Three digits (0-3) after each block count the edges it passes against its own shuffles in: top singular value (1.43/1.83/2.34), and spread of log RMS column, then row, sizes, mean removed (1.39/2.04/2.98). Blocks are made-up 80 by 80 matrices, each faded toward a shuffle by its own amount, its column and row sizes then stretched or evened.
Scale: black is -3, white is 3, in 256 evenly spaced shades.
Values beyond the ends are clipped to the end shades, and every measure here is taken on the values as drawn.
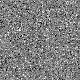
0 0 1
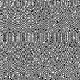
3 0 0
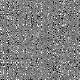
1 3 1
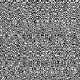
3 1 2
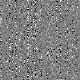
1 3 0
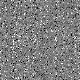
0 2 0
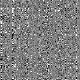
2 3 1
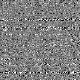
1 1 3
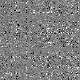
0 2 2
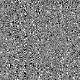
1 2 1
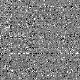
1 1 2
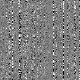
2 3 0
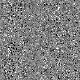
0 2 1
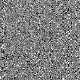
0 2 0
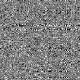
2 1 2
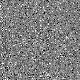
1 1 0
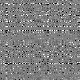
3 1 3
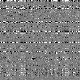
3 1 3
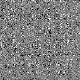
1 2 2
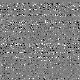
0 1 3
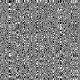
3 3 1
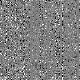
1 3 0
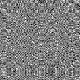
3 0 0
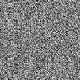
2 0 0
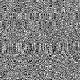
3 0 1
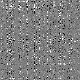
1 3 2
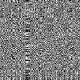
3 2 1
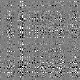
2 3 3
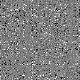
0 2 2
